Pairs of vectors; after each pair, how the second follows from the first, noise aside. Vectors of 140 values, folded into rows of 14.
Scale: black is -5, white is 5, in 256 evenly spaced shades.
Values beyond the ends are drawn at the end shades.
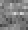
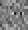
sign-scrambled.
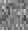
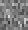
shuffled.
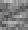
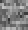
wrapped around.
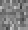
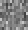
shuffled.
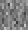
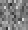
wrapped around.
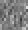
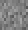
negated, shrunk.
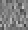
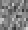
shuffled.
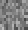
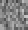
copied.
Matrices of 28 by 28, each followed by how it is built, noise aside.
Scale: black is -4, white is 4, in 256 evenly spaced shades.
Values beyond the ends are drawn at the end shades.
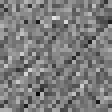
Hankel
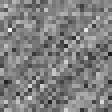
Hankel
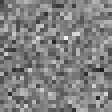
noise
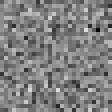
noise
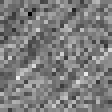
Hankel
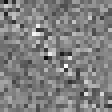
banded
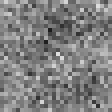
smooth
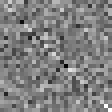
diagonal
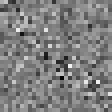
banded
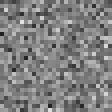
noise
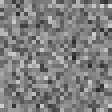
noise
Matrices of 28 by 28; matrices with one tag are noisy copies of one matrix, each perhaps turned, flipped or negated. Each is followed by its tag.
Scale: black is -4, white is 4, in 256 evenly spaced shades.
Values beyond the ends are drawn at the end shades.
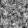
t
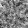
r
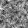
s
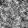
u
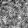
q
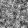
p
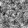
t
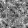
s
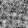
p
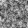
u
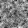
s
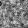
t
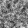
r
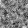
t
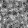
p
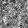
q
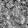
q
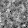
q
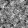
s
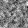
t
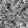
r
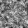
s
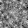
s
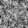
s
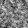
r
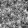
u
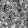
q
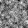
s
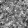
r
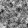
u
